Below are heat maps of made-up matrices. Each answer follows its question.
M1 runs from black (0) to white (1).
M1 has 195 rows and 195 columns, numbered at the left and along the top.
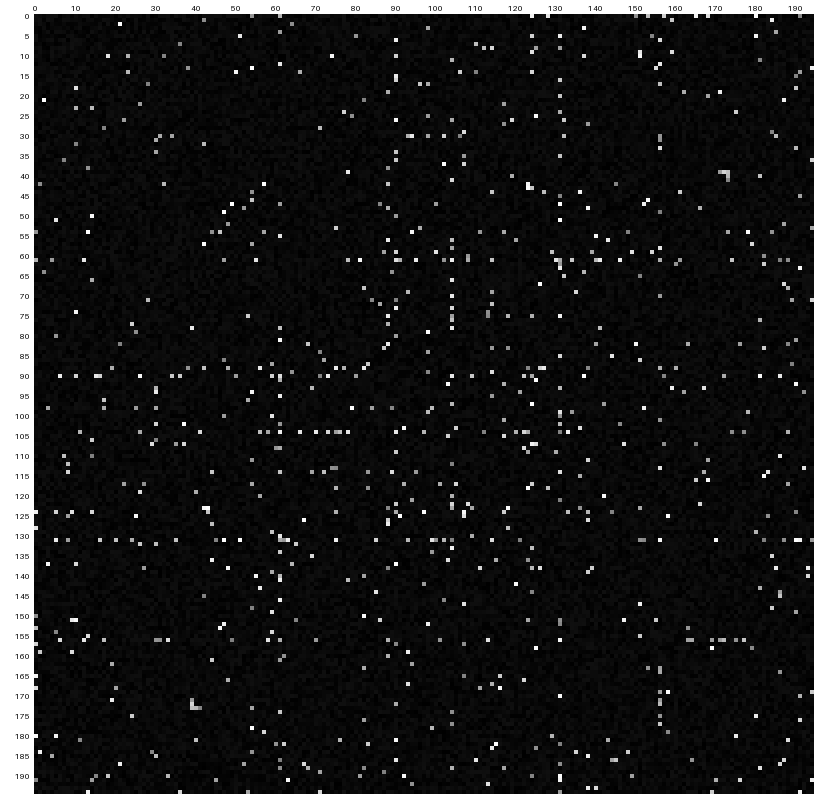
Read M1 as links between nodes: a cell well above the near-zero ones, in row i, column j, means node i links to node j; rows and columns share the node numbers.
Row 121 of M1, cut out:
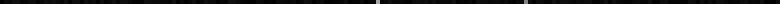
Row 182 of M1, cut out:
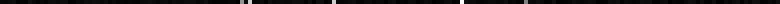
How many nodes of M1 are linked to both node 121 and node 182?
1
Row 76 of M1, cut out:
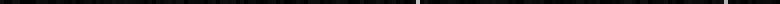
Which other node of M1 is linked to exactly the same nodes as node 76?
node 11
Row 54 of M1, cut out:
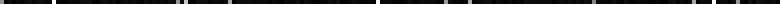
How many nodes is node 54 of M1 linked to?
12
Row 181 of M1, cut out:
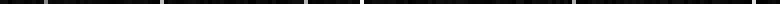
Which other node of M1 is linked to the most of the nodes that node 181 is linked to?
node 104
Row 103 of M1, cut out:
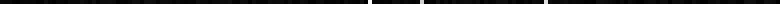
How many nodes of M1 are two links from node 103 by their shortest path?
5
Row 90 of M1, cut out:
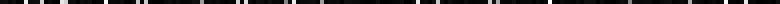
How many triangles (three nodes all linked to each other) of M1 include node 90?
6
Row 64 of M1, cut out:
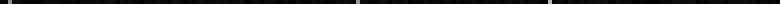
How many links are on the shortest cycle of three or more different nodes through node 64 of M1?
5
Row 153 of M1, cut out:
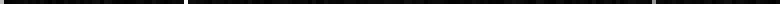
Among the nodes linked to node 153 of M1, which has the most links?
node 0
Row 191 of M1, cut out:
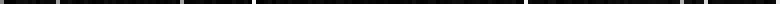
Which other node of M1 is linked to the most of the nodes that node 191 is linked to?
node 131
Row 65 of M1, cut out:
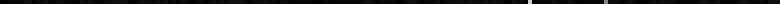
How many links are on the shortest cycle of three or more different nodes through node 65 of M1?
6
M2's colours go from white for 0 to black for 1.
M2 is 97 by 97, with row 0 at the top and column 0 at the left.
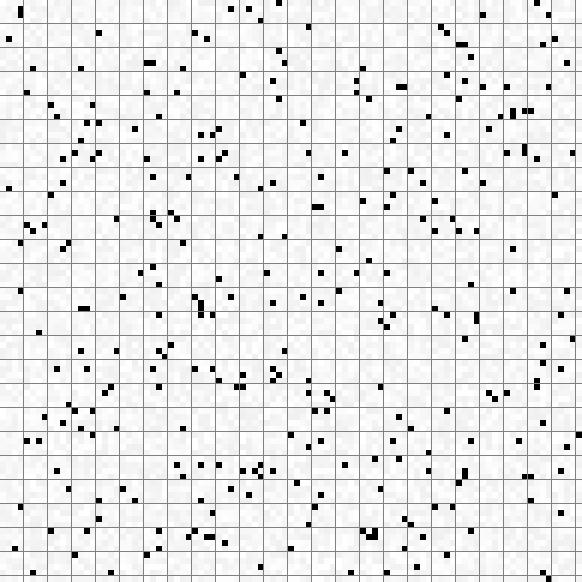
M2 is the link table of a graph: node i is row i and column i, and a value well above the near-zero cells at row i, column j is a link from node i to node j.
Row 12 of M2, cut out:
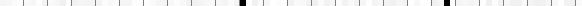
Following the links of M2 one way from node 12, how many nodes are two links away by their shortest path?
5
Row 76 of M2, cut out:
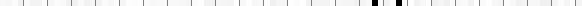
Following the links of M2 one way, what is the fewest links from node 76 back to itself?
5
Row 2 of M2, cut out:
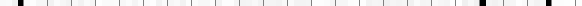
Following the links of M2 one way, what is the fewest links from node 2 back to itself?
2
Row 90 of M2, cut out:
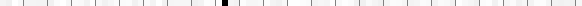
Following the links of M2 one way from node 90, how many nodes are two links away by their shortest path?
3
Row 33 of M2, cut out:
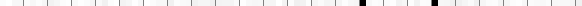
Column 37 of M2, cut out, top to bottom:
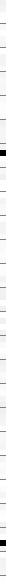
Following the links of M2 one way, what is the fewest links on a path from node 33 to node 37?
3
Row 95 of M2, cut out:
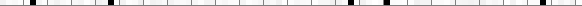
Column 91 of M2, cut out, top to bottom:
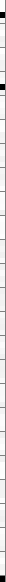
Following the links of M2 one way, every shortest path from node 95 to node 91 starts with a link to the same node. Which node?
node 18
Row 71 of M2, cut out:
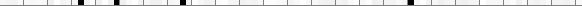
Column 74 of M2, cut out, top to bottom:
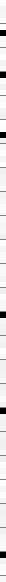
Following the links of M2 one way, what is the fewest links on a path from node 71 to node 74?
2
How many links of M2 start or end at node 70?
5
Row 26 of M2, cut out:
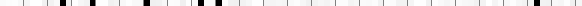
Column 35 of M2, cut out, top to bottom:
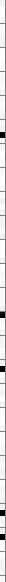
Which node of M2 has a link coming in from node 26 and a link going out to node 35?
node 89
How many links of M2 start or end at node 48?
6
